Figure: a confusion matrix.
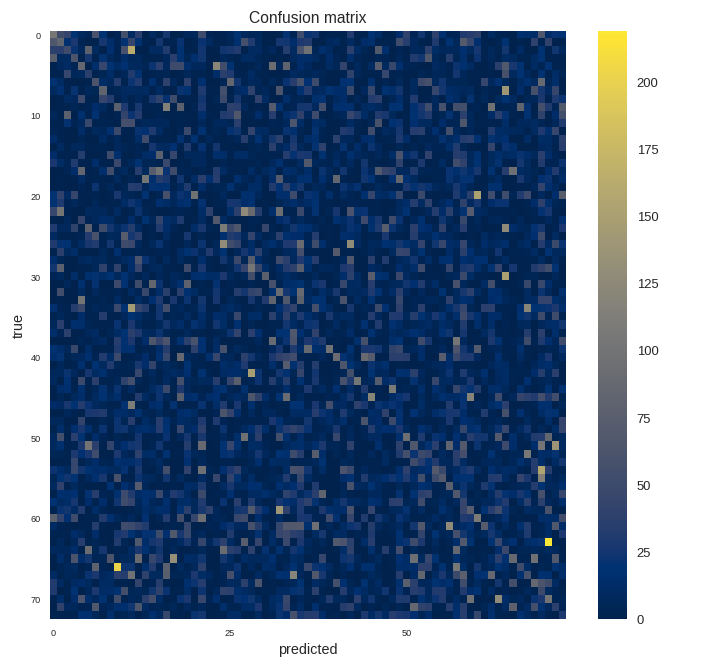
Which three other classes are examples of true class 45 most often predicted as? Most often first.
59, 33, 18
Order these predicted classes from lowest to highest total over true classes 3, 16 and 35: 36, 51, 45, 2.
2, 45, 51, 36
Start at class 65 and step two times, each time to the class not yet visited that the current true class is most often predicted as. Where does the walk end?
15
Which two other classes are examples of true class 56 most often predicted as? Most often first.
12, 42
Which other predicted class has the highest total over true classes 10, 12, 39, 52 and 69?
37
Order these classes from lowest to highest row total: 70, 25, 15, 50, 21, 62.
21, 25, 15, 62, 50, 70
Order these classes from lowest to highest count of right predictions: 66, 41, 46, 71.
46, 71, 66, 41
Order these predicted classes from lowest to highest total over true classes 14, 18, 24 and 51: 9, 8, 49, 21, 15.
9, 8, 15, 49, 21
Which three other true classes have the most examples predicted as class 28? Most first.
42, 29, 22
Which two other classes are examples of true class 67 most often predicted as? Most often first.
34, 11
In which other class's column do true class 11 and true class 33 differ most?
4
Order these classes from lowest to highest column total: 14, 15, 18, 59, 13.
13, 14, 18, 59, 15
